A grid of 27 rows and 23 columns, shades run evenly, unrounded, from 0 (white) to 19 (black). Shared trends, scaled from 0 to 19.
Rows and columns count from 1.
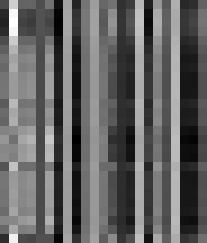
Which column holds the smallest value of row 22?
20
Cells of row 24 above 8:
17
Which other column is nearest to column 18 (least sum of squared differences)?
11
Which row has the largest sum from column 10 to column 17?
16
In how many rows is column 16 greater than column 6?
5
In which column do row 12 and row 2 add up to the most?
7
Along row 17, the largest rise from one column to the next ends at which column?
21
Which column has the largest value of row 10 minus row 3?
2
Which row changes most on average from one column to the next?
3
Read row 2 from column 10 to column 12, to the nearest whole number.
10 7 12
